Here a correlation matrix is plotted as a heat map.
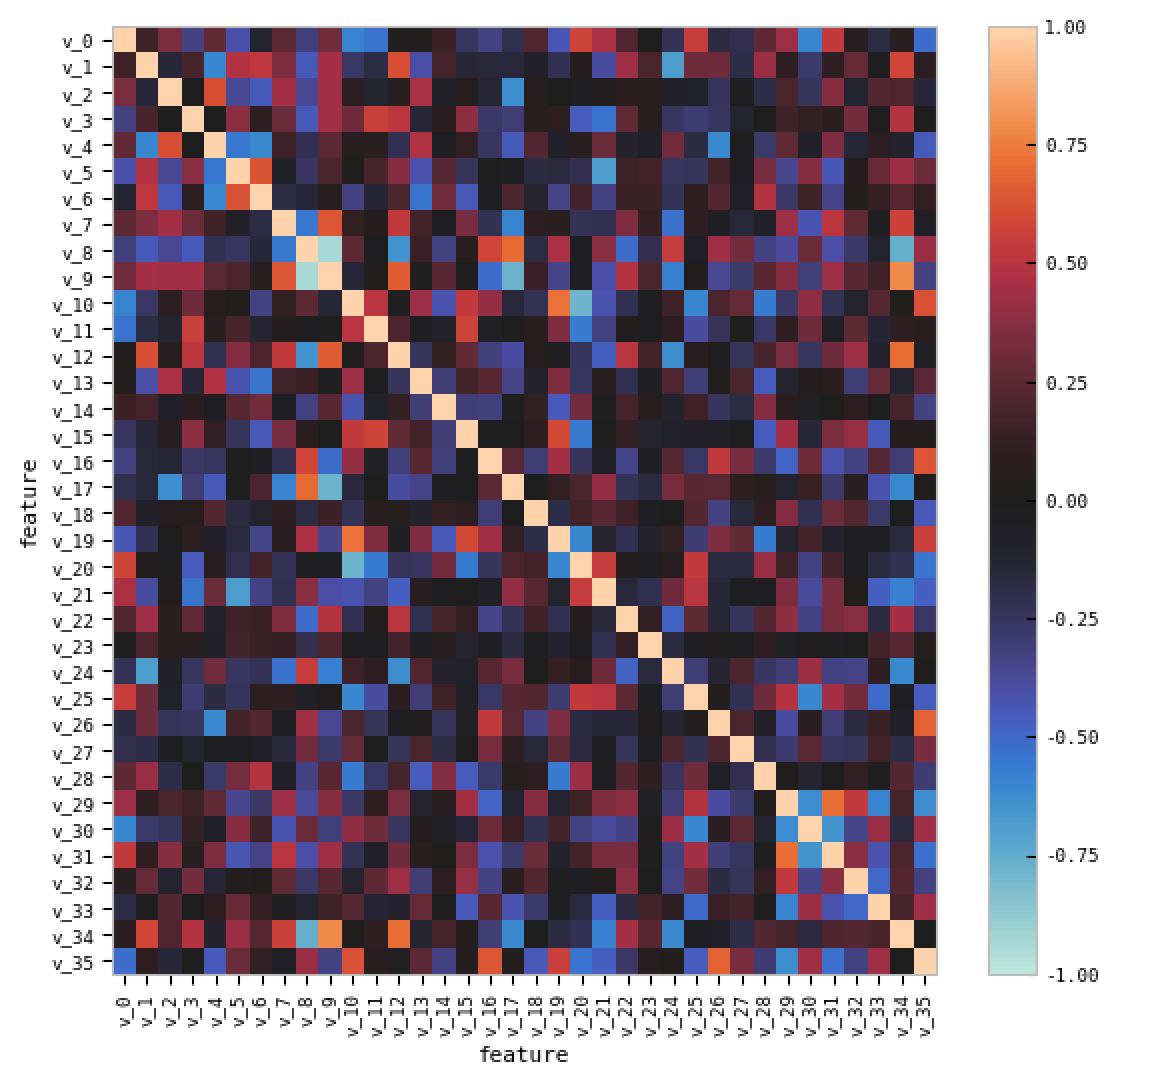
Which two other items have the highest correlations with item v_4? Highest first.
v_2, v_13
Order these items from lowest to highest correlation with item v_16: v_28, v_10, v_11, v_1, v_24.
v_28, v_1, v_11, v_24, v_10
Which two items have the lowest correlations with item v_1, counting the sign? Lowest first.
v_24, v_4
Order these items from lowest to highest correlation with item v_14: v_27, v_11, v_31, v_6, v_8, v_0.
v_8, v_27, v_11, v_31, v_0, v_6
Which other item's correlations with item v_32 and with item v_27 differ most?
v_29
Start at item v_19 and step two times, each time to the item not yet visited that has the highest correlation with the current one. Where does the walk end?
v_35
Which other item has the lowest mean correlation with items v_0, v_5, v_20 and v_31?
v_10
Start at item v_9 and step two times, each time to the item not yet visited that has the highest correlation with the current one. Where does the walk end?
v_12
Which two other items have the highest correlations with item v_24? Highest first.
v_8, v_30
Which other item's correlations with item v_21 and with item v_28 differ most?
v_5
